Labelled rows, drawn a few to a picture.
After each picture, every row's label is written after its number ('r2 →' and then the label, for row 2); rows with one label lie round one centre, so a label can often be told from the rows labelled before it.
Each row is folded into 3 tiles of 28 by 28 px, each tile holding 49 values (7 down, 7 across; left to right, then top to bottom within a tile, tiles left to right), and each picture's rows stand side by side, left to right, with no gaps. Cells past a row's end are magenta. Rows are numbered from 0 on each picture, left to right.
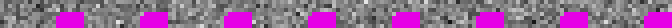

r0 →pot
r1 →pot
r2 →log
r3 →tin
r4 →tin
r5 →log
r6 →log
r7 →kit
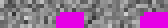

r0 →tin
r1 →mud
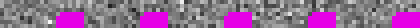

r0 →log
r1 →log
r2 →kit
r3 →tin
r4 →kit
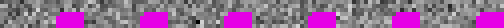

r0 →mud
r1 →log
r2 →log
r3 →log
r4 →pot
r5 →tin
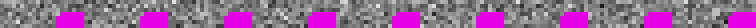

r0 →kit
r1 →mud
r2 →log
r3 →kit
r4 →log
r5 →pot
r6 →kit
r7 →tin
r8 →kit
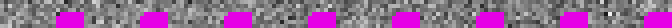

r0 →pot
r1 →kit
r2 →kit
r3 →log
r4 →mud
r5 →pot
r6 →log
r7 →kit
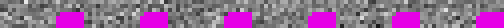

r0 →pot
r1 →tin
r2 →mud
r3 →log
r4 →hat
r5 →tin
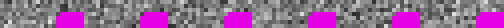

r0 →pot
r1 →kit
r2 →kit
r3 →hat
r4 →hat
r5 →mud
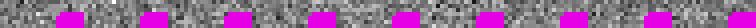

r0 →kit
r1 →tin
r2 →mud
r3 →log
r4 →log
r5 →kit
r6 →mud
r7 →tin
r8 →hat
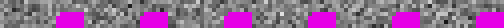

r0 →tin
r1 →kit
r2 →mud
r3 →kit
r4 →hat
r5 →log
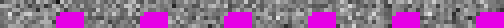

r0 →kit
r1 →kit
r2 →tin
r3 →hat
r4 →log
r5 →kit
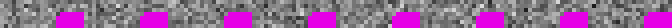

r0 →tin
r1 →tin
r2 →log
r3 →tin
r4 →kit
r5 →log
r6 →tin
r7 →hat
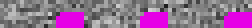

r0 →hat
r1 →mud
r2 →kit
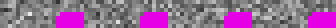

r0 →kit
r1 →pot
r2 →tin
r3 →log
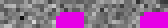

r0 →pot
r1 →pot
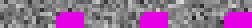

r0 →hat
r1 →kit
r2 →kit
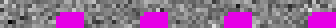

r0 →log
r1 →log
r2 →log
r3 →kit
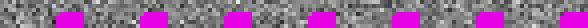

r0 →kit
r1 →kit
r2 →hat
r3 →log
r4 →tin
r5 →mud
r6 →kit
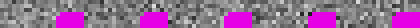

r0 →mud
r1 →pot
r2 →mud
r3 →mud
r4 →hat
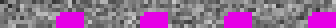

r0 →mud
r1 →hat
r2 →log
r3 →log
